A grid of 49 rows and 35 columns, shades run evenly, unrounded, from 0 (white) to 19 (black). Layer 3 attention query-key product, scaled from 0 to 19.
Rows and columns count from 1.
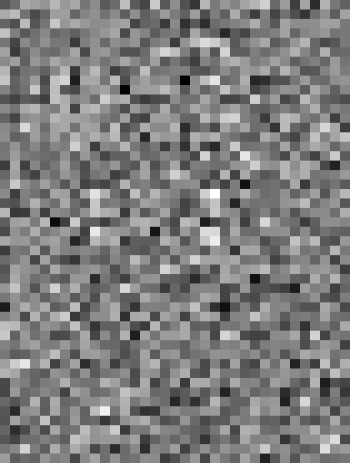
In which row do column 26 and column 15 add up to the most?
15
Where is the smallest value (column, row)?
22, 21
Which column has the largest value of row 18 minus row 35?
1
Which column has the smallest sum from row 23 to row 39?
2
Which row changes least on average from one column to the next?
37
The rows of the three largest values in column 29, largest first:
43, 42, 47
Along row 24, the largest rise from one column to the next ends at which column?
6
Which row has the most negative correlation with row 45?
23
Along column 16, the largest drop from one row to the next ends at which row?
35
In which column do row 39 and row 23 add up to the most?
30
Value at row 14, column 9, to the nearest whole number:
7
